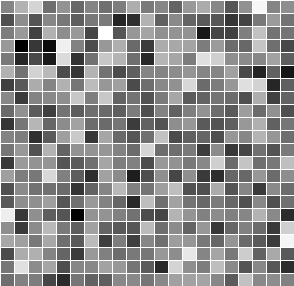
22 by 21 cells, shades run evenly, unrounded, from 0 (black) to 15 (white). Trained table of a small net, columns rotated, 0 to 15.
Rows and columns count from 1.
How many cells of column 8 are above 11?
3
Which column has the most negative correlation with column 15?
4
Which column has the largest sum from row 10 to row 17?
8
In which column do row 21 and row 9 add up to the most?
2
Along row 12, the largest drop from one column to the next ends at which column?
12
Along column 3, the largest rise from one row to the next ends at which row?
6
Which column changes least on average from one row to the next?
17
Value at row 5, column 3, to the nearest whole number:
4
